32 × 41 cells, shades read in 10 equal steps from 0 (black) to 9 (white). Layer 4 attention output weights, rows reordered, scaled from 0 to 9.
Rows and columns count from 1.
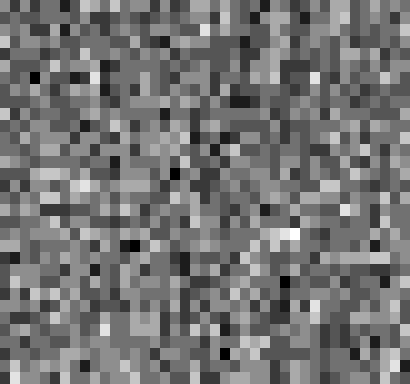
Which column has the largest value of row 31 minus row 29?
40
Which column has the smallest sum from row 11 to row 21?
23
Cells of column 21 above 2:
25
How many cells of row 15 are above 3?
26
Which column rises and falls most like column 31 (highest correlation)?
11
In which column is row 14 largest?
19
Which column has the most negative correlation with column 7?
21
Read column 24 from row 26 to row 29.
4 5 3 4
